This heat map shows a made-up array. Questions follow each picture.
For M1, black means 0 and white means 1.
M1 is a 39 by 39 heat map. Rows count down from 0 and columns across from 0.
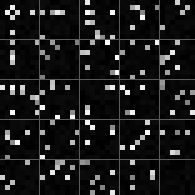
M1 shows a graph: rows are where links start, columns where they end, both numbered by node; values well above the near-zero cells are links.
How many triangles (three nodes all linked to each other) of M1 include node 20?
0
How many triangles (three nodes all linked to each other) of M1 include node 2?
7
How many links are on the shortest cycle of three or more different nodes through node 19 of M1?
4
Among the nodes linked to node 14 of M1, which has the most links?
node 22
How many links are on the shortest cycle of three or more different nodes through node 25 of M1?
4
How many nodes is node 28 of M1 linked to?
5
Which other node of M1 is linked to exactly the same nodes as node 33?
node 23
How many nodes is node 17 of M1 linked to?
10
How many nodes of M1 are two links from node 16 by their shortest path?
9
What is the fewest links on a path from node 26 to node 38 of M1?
2
